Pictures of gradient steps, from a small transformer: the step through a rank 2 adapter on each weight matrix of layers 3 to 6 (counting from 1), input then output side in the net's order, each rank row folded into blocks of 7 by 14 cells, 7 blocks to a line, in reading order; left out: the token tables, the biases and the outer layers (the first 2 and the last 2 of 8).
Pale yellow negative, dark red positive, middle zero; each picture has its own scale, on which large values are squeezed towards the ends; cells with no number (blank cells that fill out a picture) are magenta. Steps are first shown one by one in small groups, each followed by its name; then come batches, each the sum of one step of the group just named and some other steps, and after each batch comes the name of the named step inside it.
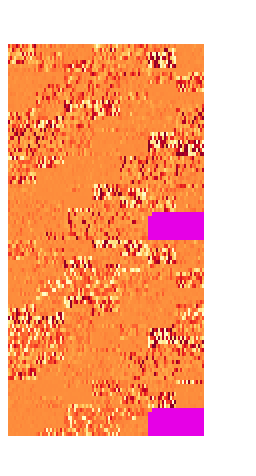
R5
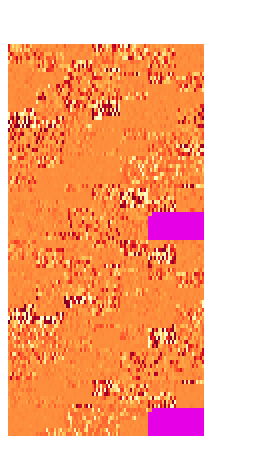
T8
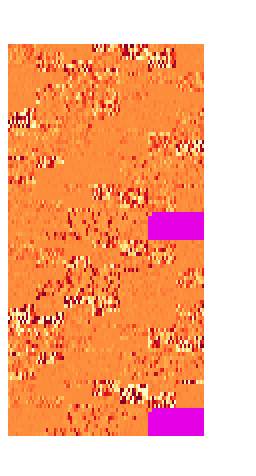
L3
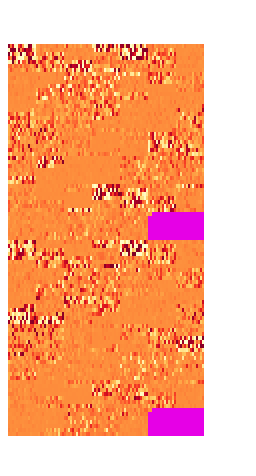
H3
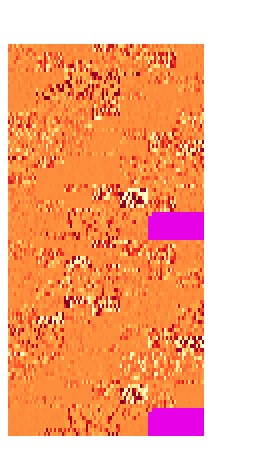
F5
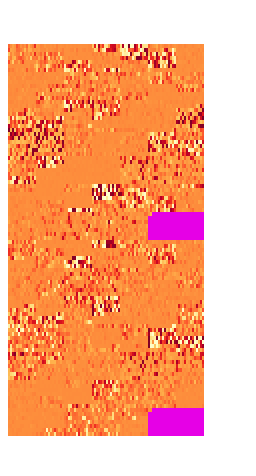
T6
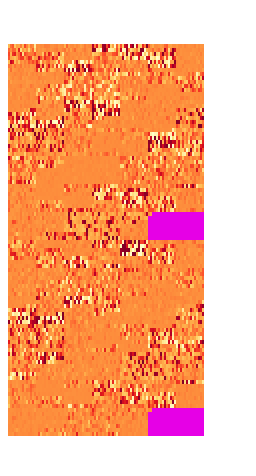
L3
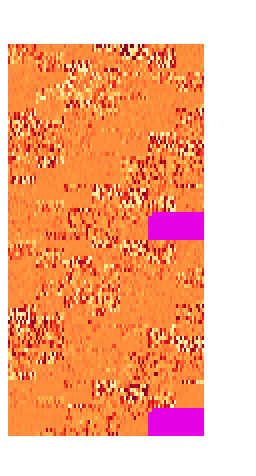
L3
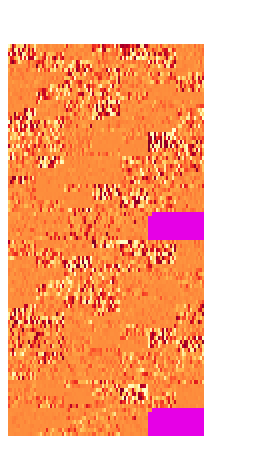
F5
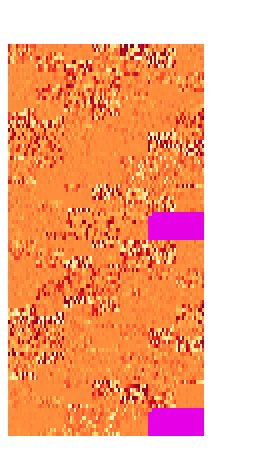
L3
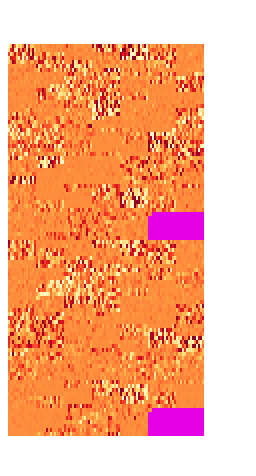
F5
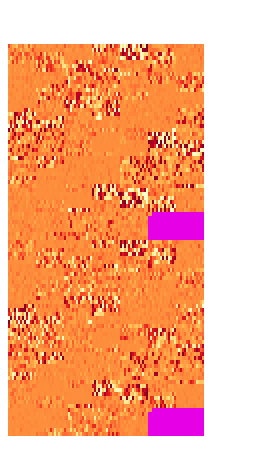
T8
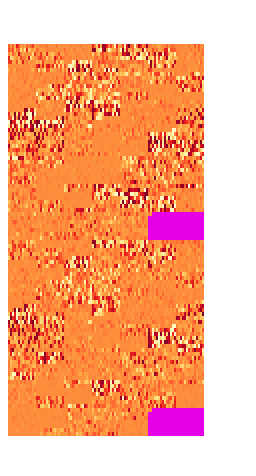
T8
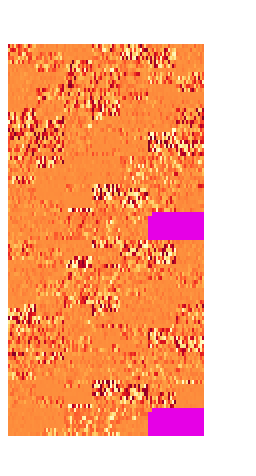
T6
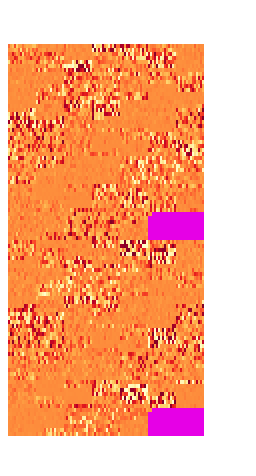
T8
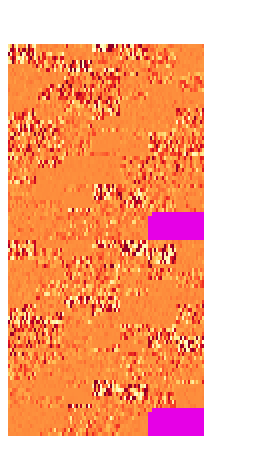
H3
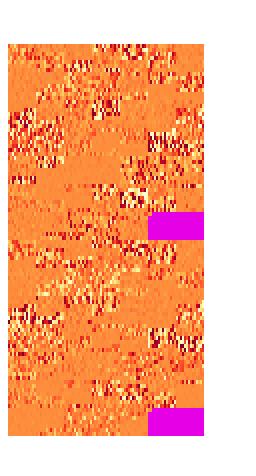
T8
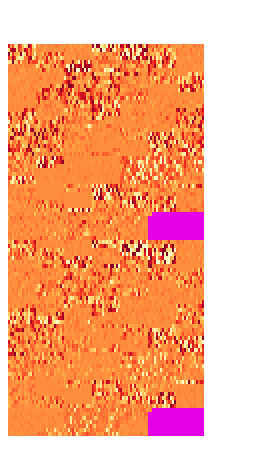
H3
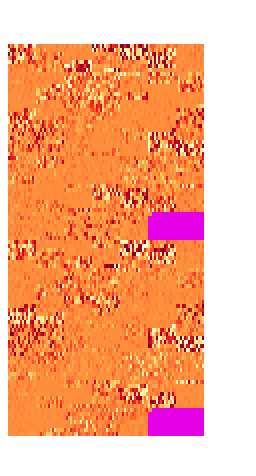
H3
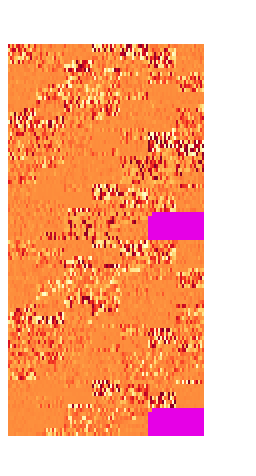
R5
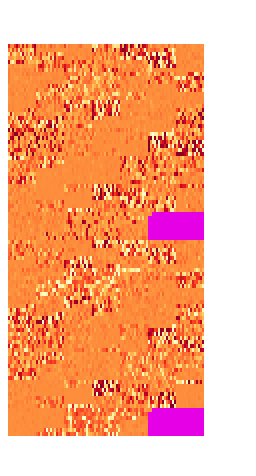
R5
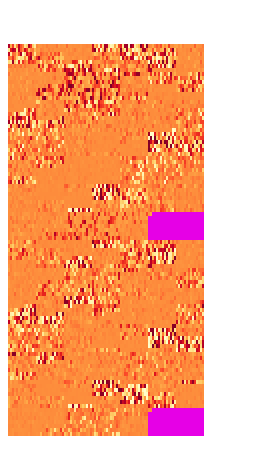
L3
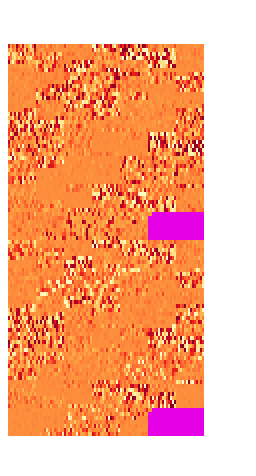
R5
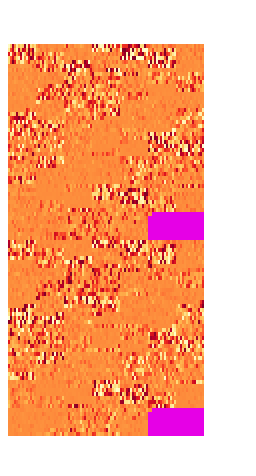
L3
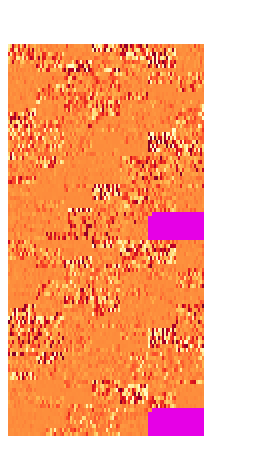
L3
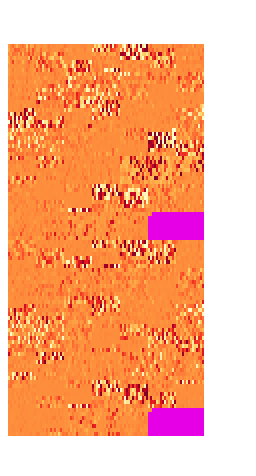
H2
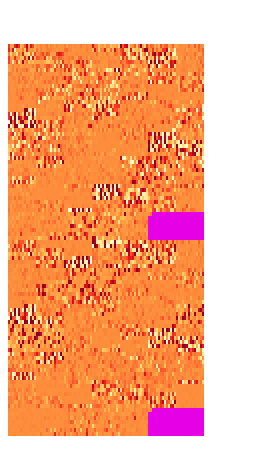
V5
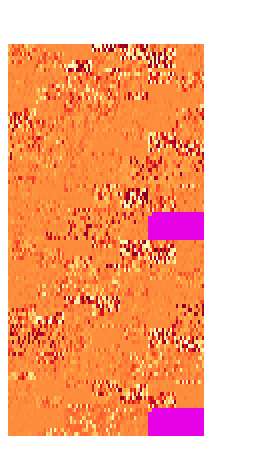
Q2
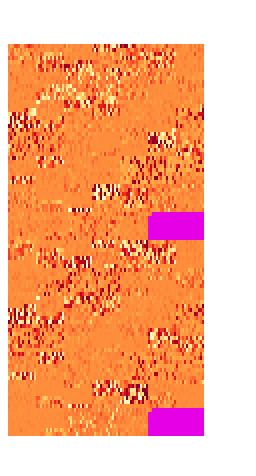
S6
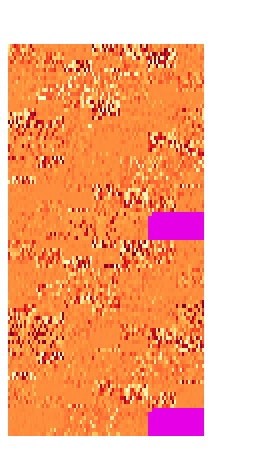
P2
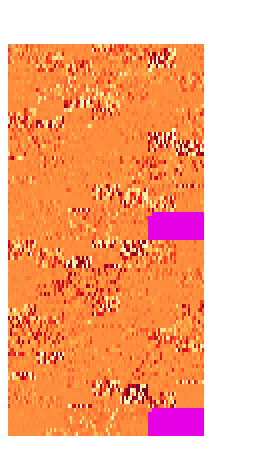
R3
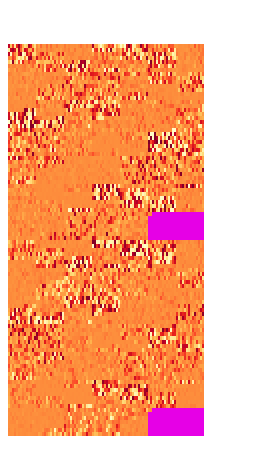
V5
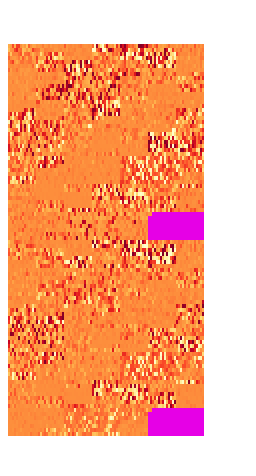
P2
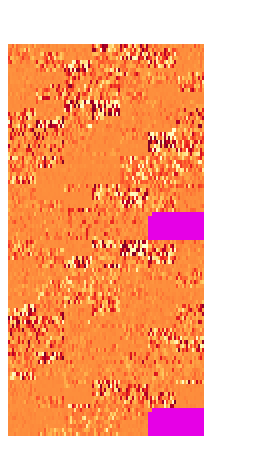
R3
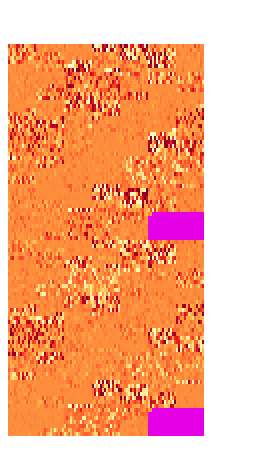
Q2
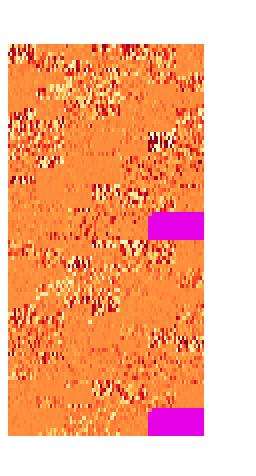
S6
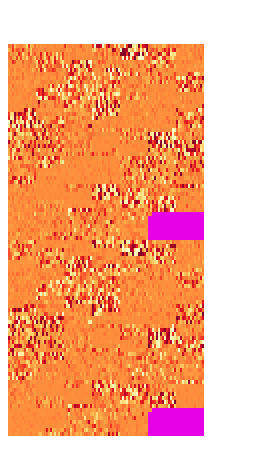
H2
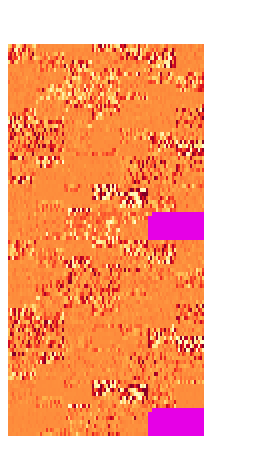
S6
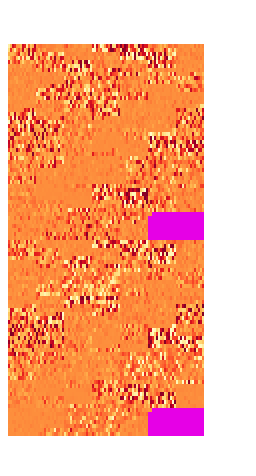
Q2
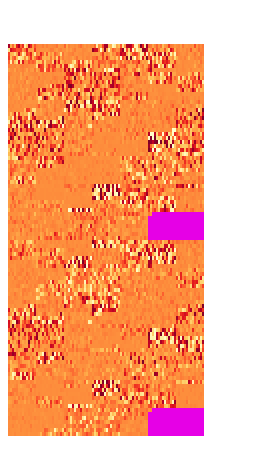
S6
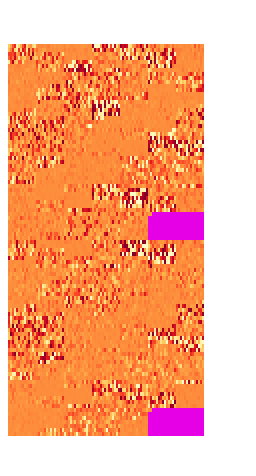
Q2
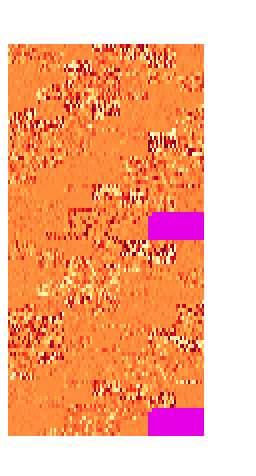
Q2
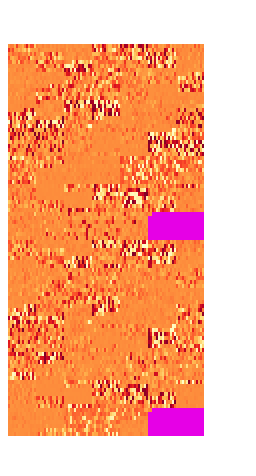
R3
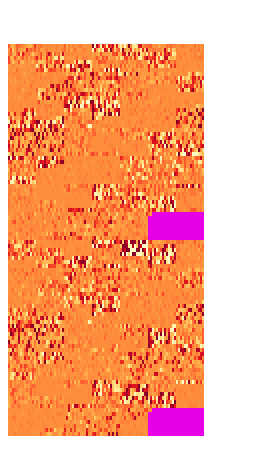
R3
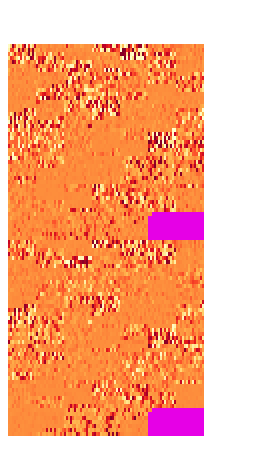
H2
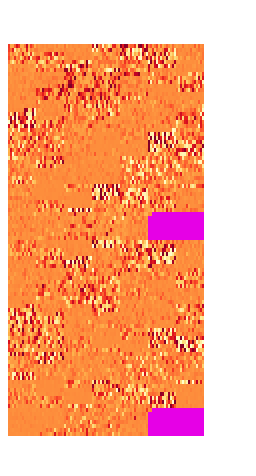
V5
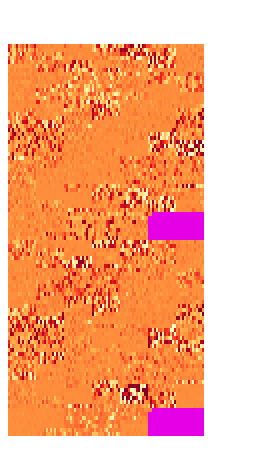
R3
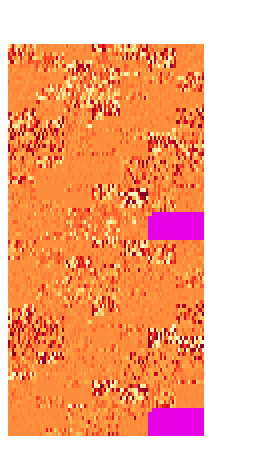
P2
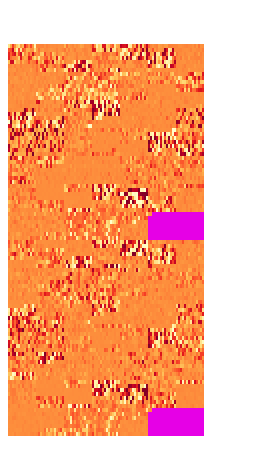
R3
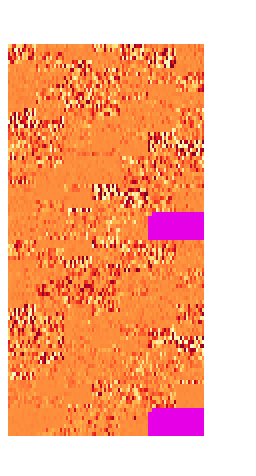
V5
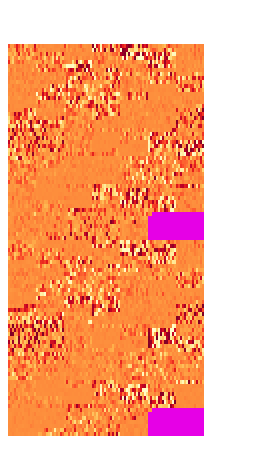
Q2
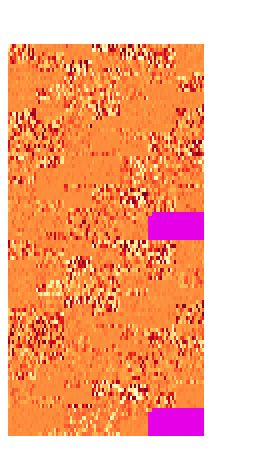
P2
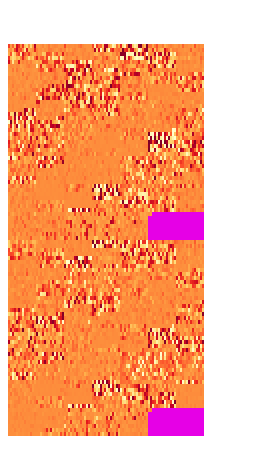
H2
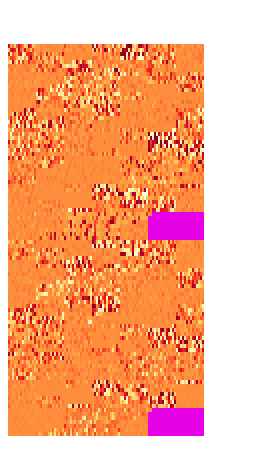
H2
